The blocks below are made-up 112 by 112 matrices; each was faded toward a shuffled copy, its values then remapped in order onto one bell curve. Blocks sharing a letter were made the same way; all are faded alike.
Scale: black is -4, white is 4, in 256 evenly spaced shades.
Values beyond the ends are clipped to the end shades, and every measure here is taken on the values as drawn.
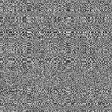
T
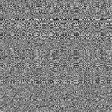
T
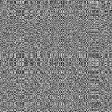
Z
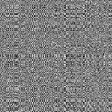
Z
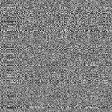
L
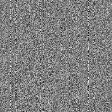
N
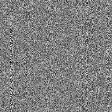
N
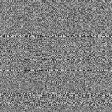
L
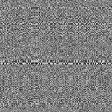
T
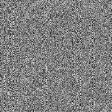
N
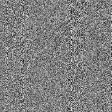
N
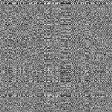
T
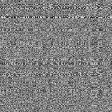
L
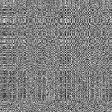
Z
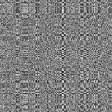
Z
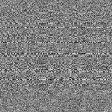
L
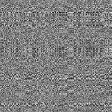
T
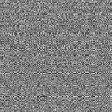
T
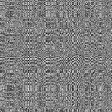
Z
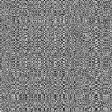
Z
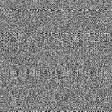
L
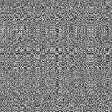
T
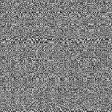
L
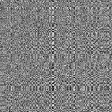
Z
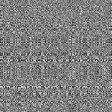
T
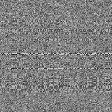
L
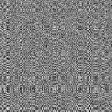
Z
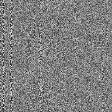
N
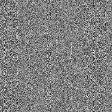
N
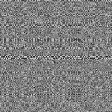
T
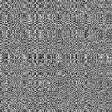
Z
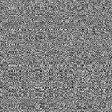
L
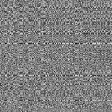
T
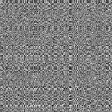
Z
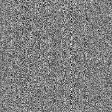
N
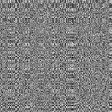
Z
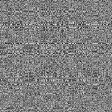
L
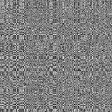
Z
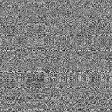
L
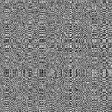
Z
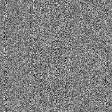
N
